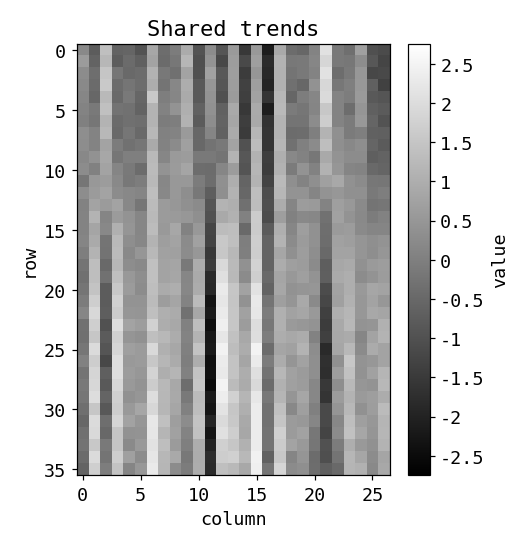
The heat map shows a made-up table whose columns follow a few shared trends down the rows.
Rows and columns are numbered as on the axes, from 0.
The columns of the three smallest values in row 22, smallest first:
11, 21, 2
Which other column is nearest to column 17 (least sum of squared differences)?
13
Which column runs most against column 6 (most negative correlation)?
0
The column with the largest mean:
15
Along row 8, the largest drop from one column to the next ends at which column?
16
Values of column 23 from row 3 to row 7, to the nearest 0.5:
0 0 -0.5 0 0
